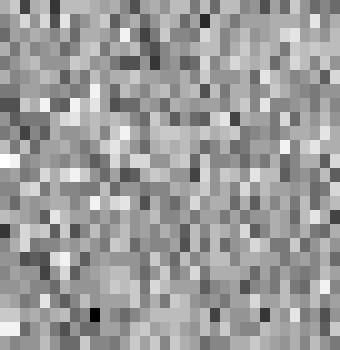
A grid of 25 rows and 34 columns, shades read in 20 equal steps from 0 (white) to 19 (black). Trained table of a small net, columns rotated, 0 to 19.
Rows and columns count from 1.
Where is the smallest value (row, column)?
12, 1
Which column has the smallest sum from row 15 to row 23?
7
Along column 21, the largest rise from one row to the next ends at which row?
2
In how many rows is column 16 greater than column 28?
10
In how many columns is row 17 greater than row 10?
19
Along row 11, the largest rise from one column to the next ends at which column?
30
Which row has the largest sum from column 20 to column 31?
21
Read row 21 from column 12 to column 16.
4 5 4 10 3
